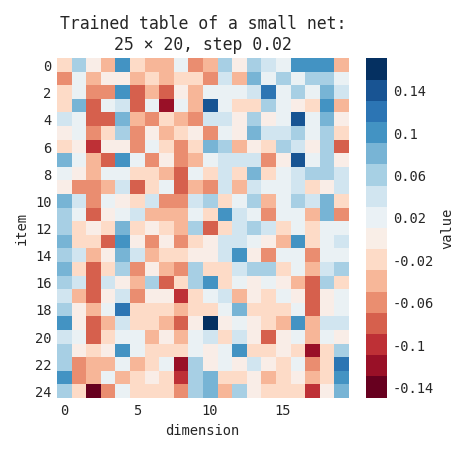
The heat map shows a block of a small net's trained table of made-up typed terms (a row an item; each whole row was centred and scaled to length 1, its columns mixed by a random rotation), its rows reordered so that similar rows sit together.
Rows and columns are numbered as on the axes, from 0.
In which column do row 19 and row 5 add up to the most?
16
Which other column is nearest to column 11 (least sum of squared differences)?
15
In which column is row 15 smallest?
2
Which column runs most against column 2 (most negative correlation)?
10
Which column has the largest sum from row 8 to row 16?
0
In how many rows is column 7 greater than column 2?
16
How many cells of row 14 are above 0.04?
3
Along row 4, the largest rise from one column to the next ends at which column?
4
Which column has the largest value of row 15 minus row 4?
9
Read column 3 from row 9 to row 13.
-0.04 0.02 0 -0.02 -0.08
